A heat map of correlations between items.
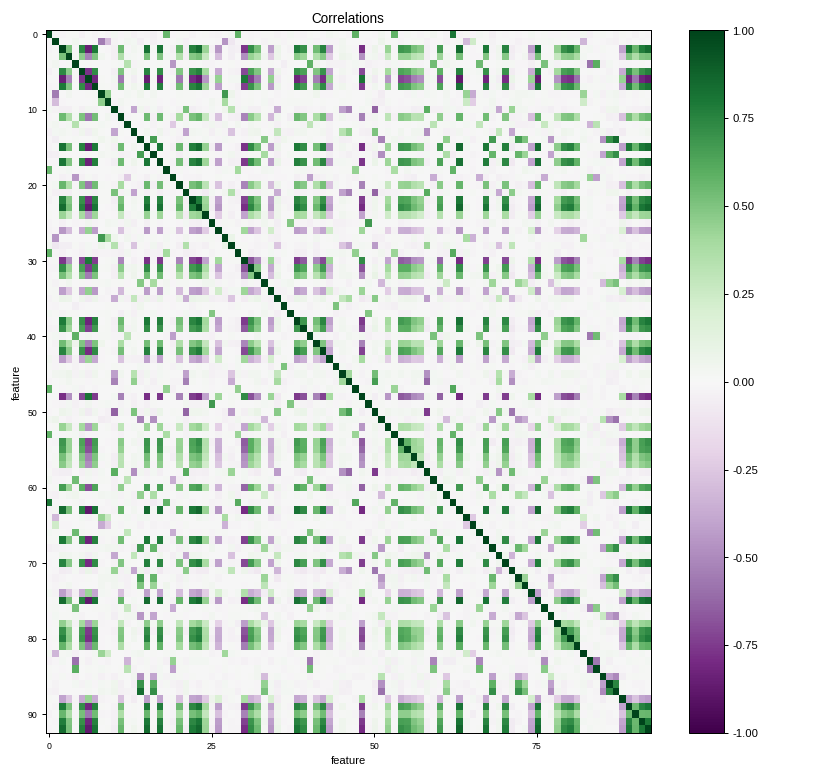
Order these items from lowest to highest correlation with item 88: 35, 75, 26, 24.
75, 24, 35, 26
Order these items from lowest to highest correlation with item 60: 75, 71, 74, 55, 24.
74, 71, 24, 55, 75
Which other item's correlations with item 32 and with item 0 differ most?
62
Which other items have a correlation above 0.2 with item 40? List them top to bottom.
4, 12, 59, 66, 76, 84
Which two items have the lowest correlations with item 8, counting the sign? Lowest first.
1, 65
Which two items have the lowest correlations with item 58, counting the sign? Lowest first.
50, 46
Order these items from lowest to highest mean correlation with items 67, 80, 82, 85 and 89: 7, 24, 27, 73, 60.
73, 27, 24, 60, 7
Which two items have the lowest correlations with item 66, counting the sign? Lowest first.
83, 19
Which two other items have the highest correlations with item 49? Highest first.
25, 37
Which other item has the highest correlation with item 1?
65
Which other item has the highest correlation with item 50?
46
